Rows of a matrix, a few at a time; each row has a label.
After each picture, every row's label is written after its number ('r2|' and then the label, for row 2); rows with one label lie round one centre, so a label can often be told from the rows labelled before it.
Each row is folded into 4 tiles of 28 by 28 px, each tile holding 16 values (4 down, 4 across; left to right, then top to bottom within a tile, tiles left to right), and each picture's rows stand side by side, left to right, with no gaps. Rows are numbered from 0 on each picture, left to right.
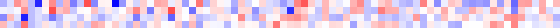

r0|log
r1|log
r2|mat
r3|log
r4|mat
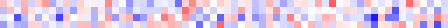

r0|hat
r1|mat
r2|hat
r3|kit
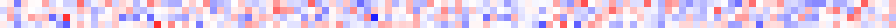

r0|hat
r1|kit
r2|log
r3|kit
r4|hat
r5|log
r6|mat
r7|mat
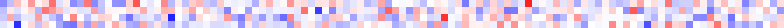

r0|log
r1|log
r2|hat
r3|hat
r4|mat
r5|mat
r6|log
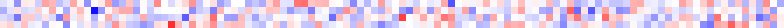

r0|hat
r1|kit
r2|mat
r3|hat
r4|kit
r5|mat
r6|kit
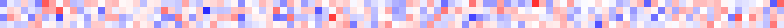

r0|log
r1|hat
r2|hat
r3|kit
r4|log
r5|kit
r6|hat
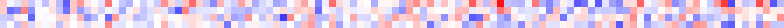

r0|mat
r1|mat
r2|hat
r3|mat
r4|log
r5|mat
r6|log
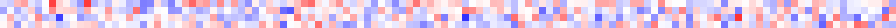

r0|log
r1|mat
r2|mat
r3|mat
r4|hat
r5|kit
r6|hat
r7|kit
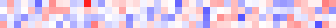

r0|log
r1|hat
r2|hat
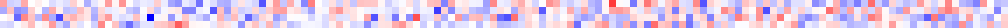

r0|hat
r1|kit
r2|log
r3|kit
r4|hat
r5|log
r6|hat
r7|log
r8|log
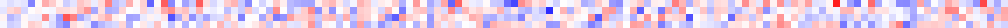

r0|hat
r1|log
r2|hat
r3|hat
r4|kit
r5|kit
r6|hat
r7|log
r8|log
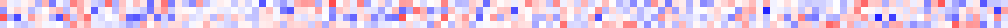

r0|hat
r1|log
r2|mat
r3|hat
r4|mat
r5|kit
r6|hat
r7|mat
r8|kit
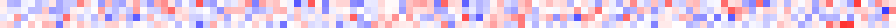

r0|mat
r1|log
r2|log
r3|mat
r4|mat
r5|hat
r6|log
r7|kit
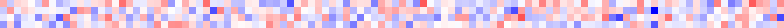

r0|hat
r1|kit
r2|mat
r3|log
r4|mat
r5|hat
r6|mat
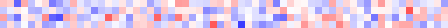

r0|hat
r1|hat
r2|hat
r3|kit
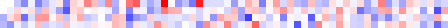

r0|mat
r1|log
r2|log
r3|kit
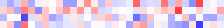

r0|log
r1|log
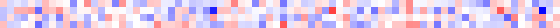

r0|log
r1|kit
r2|kit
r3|kit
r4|hat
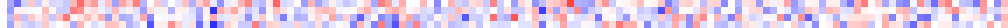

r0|mat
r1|kit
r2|log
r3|log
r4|hat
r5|kit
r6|hat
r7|mat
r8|log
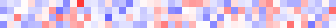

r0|mat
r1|mat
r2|kit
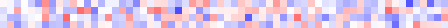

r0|hat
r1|mat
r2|log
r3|log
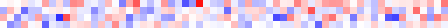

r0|hat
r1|log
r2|hat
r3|hat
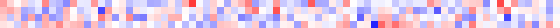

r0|kit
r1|mat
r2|log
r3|kit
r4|log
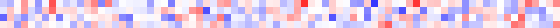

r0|log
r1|hat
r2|mat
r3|mat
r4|mat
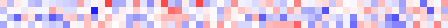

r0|hat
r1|log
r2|kit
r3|hat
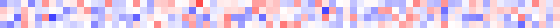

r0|hat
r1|log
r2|kit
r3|mat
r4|log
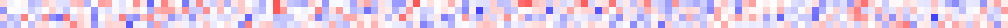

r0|hat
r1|log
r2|log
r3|mat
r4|mat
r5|log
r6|mat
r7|mat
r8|kit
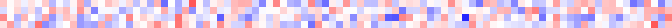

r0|hat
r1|mat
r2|log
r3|hat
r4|hat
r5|log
